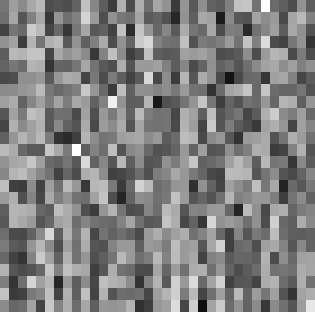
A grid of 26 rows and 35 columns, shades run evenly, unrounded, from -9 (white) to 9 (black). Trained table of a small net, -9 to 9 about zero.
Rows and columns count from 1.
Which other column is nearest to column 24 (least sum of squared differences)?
31
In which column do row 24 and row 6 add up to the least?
4
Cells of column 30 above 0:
8
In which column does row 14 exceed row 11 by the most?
24
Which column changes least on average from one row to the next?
20
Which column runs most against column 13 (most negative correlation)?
27
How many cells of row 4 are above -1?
20
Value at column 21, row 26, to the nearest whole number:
4
